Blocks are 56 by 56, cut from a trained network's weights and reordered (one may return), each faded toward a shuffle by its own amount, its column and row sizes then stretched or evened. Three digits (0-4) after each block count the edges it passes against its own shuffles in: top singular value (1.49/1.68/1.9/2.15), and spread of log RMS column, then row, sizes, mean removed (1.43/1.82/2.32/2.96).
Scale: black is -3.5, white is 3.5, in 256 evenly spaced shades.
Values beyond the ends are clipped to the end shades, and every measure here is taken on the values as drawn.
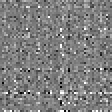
0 2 3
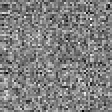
3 1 1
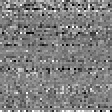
1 0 4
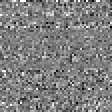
1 0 4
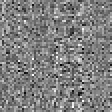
2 3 0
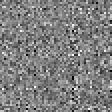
1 2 1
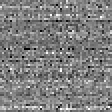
2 1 3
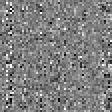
1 3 1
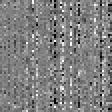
2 4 0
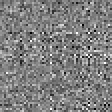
3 2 3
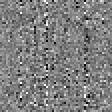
2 3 1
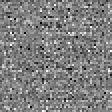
0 1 1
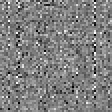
2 3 2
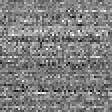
3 0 3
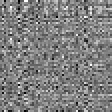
4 3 2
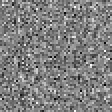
1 2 0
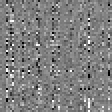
0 4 1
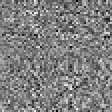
3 2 2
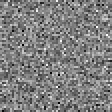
0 0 0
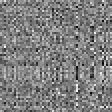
4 3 0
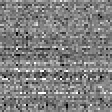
3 1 3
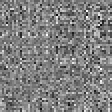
4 3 2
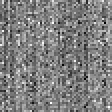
2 1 1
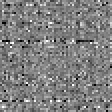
0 0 3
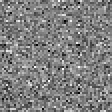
0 2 2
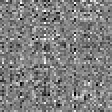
3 3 2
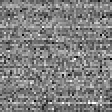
2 0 1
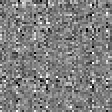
3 3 2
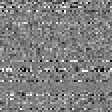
1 0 4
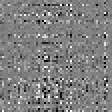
2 4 4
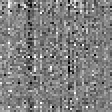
2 3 2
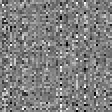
3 4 0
